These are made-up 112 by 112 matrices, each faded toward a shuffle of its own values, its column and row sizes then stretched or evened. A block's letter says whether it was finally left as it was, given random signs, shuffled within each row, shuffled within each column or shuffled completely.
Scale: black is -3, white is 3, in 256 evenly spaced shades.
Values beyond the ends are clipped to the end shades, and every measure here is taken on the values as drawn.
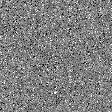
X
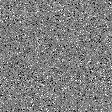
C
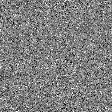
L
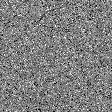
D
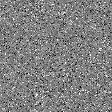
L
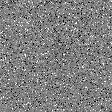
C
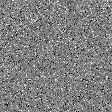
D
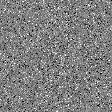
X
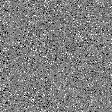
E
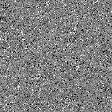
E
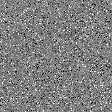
L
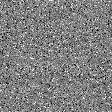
C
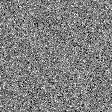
D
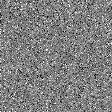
X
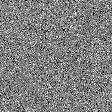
X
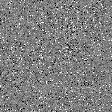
E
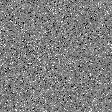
D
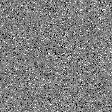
L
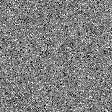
D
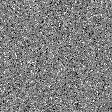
D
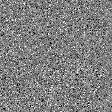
L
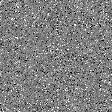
L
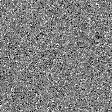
X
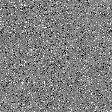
L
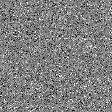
E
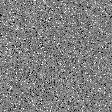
X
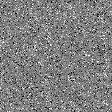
E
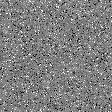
D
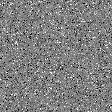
C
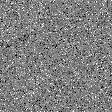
D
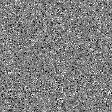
E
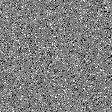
X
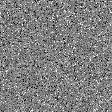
X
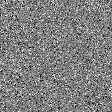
X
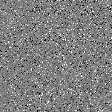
E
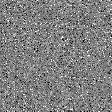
E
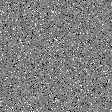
D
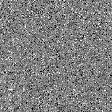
E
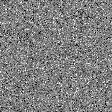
X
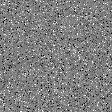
X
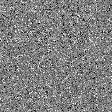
L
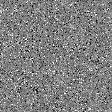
L
